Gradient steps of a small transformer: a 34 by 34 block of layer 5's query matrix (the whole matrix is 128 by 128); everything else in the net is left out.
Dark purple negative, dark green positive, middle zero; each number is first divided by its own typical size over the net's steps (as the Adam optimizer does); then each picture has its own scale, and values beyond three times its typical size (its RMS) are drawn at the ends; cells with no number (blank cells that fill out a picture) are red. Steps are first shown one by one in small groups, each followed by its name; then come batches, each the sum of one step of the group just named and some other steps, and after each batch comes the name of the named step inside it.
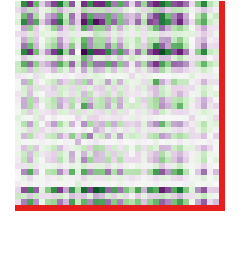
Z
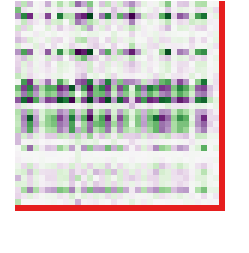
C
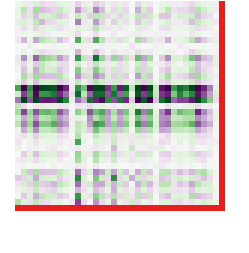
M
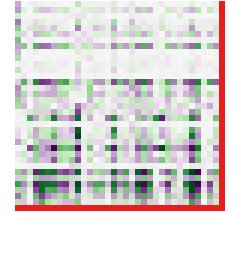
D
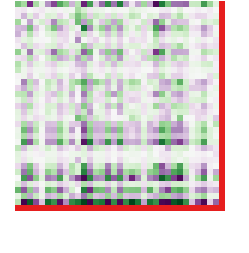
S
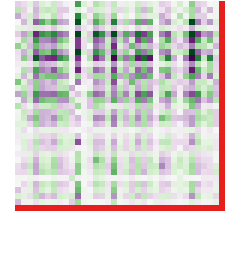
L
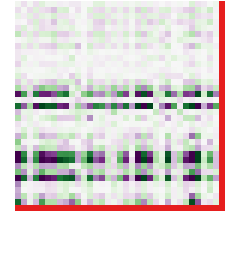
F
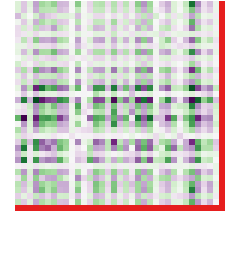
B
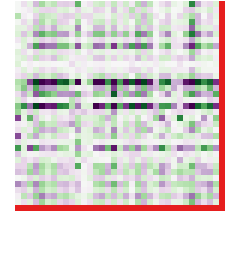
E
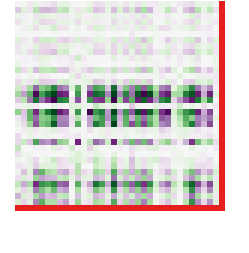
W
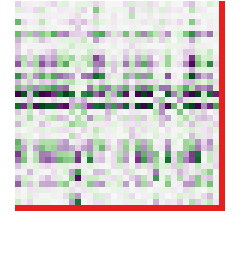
F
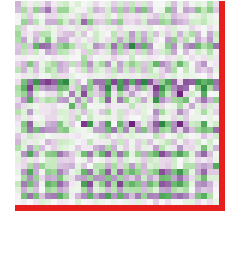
E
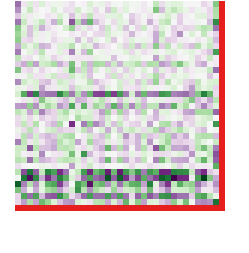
D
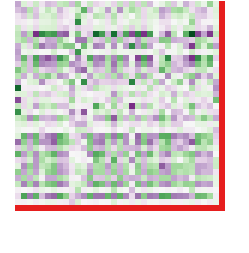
L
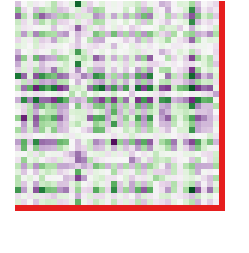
B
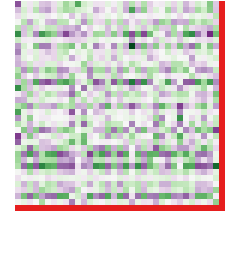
E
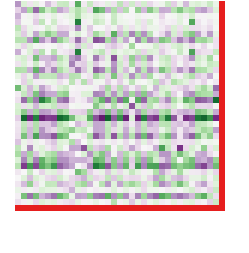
L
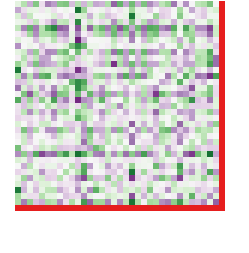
S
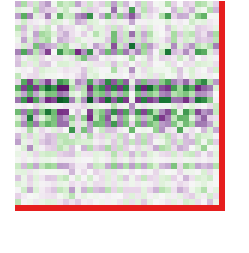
C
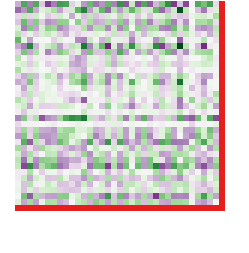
S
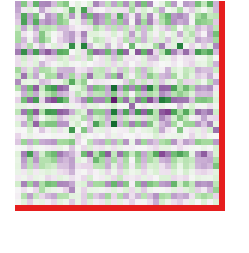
W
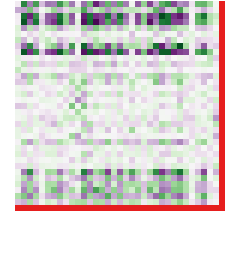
Z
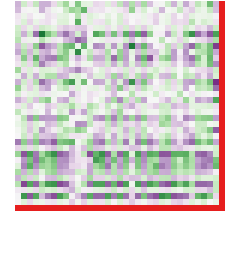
L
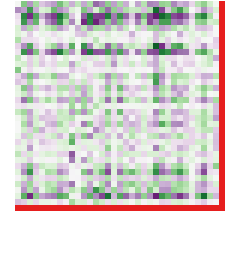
Z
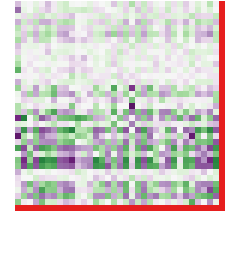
W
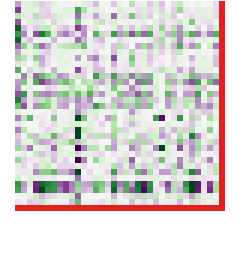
D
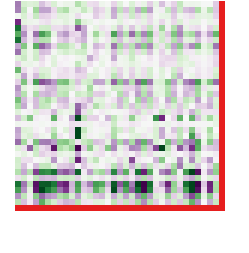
D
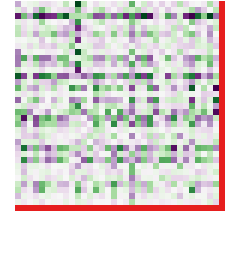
B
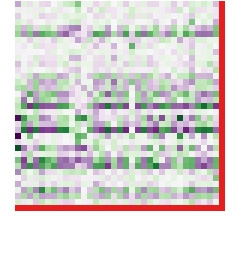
E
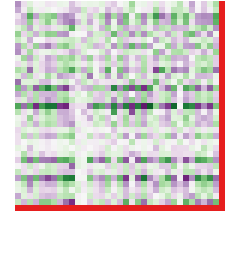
F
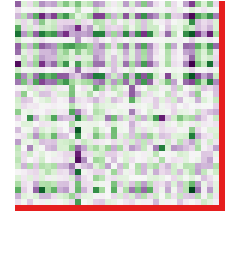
D
